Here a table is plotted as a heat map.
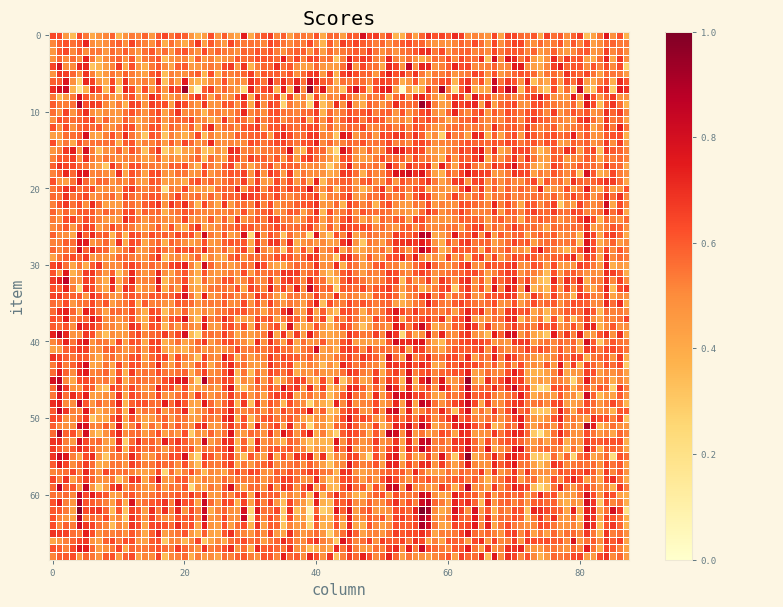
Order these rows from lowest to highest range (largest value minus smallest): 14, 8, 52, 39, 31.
14, 31, 8, 39, 52
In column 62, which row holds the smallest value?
25
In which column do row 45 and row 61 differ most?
40
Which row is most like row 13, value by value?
66
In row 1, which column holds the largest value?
5
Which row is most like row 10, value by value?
21
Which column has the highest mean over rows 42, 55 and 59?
63
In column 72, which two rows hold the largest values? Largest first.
33, 6
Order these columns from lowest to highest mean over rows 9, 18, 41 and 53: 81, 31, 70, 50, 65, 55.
50, 65, 55, 70, 31, 81
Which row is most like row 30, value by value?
34
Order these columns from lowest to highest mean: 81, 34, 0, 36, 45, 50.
50, 34, 0, 36, 81, 45
